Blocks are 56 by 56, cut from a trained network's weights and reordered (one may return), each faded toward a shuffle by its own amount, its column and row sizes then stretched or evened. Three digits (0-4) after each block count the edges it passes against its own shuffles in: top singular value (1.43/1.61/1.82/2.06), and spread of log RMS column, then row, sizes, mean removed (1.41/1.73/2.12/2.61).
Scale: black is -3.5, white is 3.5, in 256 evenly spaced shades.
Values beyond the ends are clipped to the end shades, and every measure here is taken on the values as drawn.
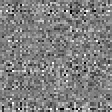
2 1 4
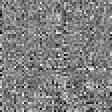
3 3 3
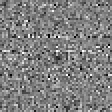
1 1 3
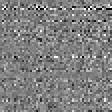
4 2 4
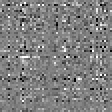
3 4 4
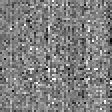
2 2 1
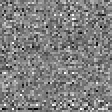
3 1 3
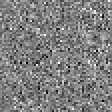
1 2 0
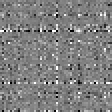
4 3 4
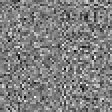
3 3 0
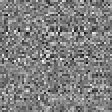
4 1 3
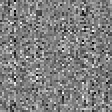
2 3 0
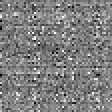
1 3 1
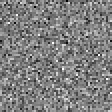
1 0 1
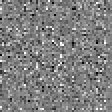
0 3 2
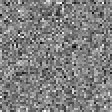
2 2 1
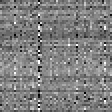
3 4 0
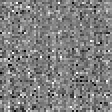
0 2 3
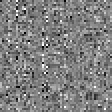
1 4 2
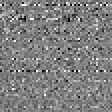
2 1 4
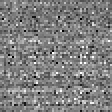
1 1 3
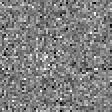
0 2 0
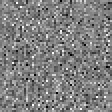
0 2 0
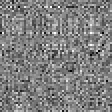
4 1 3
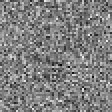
2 0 0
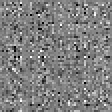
0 4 3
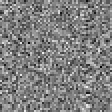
2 0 0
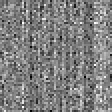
3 2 1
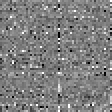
0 2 3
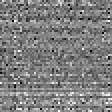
3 2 3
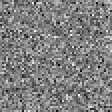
0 0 1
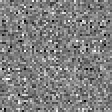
0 2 3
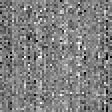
2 4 1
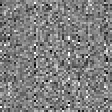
3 4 0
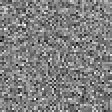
1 0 0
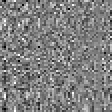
3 4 0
